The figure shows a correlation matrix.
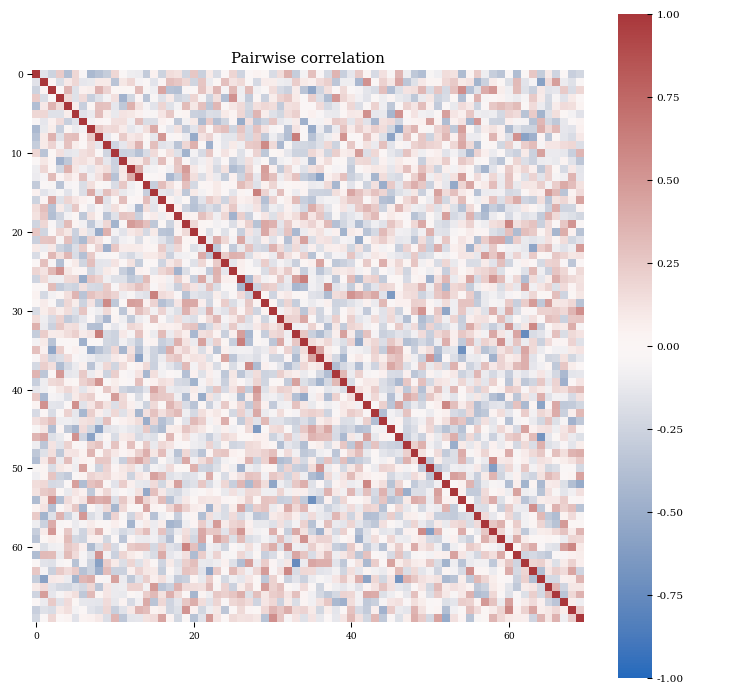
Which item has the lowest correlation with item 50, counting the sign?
58
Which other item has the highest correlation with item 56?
6
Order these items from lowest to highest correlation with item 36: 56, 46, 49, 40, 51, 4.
51, 49, 56, 40, 4, 46
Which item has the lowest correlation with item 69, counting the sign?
52
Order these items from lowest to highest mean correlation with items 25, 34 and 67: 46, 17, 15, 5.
15, 17, 5, 46
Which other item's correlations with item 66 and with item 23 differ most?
57
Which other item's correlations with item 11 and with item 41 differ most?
10
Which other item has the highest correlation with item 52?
42
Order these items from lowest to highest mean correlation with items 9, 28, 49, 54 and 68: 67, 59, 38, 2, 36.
36, 38, 59, 67, 2
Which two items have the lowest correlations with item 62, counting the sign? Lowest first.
33, 8
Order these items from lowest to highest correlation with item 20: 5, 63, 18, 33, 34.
33, 5, 34, 18, 63
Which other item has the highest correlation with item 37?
27
